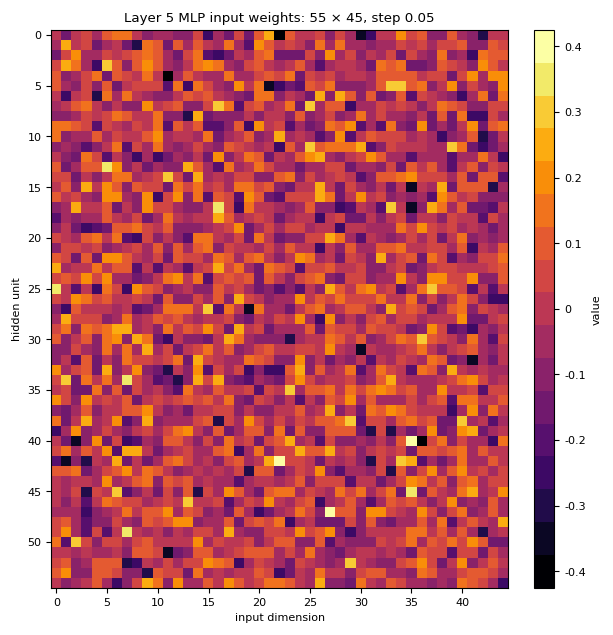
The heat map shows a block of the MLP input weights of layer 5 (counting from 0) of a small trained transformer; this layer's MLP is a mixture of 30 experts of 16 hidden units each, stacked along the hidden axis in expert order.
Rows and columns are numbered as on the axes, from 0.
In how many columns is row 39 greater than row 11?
21
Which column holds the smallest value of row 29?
41
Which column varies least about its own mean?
25
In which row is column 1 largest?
34
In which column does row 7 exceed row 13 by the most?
16
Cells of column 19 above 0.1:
6
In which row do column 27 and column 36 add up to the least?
40
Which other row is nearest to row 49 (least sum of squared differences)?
28
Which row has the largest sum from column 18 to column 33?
35
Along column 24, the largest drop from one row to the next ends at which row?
23
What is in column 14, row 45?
-0.3
